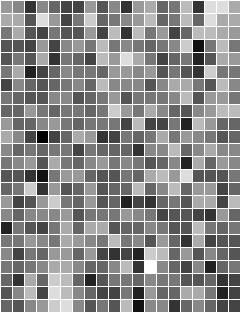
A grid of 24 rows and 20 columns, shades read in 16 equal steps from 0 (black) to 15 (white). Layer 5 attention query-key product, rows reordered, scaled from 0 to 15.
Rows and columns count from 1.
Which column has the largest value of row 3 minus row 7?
18
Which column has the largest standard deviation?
16
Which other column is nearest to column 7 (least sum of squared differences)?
14
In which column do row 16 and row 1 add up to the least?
11
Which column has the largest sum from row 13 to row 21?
5
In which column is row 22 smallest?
8
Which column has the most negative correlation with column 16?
17
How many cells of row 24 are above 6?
10
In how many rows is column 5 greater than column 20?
12
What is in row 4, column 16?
12
